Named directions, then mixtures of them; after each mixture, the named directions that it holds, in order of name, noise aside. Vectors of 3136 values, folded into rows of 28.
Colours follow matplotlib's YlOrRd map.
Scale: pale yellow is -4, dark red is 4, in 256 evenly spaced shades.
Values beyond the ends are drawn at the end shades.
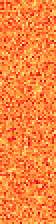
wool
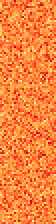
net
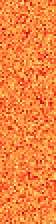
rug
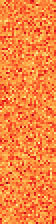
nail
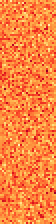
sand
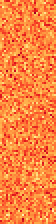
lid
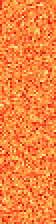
nail, net, sand.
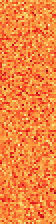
sand.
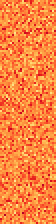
nail, rug, wool.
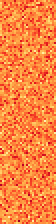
nail, net.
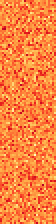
nail, rug.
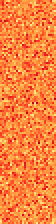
lid, nail, wool.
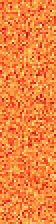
rug, wool.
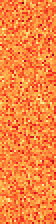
rug, sand.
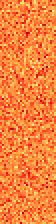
rug, wool.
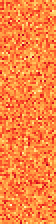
wool.
